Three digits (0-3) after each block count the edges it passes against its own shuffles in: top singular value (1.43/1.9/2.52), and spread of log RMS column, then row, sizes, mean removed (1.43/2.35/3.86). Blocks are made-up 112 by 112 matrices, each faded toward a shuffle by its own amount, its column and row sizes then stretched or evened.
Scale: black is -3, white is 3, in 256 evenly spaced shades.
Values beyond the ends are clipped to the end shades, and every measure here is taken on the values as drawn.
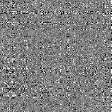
2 2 2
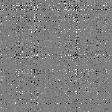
2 2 2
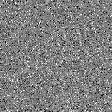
2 0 0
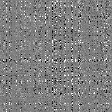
2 3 2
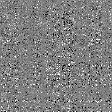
0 2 2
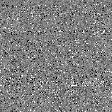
0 1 2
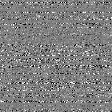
1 0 3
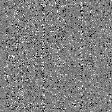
1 2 1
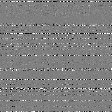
2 1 3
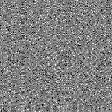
3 0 0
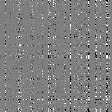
3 3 2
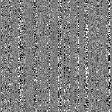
2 3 1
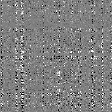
2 3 2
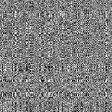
3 2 2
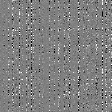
1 3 1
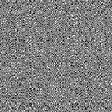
3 1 0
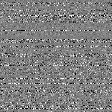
2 0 3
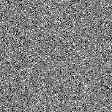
1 1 0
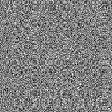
3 0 0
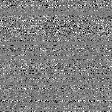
0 1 3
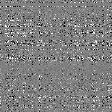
0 2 3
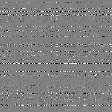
3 1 3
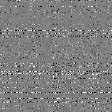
1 1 3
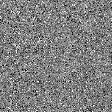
1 1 1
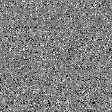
0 0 2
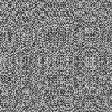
3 1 0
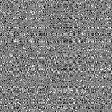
3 0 2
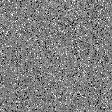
1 1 0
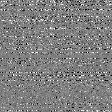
1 0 3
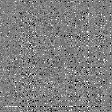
2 2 2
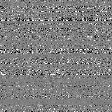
2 1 3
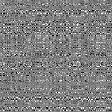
3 0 3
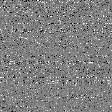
1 0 2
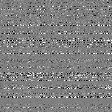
1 1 3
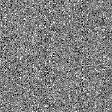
1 2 0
